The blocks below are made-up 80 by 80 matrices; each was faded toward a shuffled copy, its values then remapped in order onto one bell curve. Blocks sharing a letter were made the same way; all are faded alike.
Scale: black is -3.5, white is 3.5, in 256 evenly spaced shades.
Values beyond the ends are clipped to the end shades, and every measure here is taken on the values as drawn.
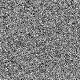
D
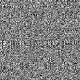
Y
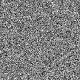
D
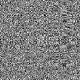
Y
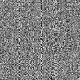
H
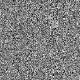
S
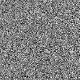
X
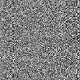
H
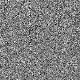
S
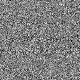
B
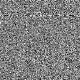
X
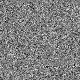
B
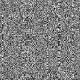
H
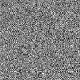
Y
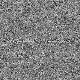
B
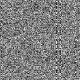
H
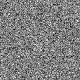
D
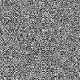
Y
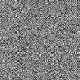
Y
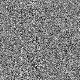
S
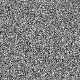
B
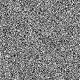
D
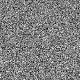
B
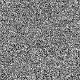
X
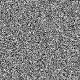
D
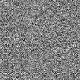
Y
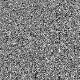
S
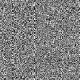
H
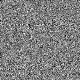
B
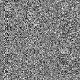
H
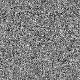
B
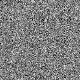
S
